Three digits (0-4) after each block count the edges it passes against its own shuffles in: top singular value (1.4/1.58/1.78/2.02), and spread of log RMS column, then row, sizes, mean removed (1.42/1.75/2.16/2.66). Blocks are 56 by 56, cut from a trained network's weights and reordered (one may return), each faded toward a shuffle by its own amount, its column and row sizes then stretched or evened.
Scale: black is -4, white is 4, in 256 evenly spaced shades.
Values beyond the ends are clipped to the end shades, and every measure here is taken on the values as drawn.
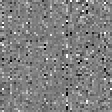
0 4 1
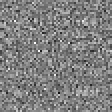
1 0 1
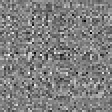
3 2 3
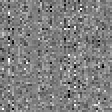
0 4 0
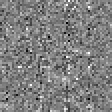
0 3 0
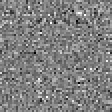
2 1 3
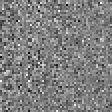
1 3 1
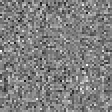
1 2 1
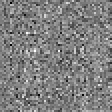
2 3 1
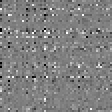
1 3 4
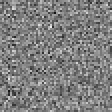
3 2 0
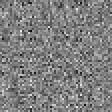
3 2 1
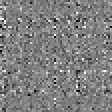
0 3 3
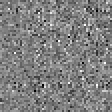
0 2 2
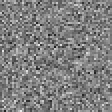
2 1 0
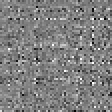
2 3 4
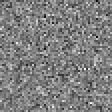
0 1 0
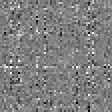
1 4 1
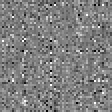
1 4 2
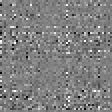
1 3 4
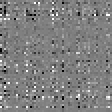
1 4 4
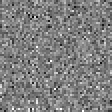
1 2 0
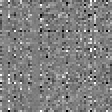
2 4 3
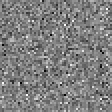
0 1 1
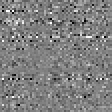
3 2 4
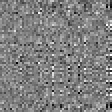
4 3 2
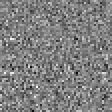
1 0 2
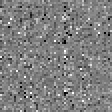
0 3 1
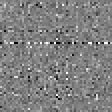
2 2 3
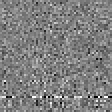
3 2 2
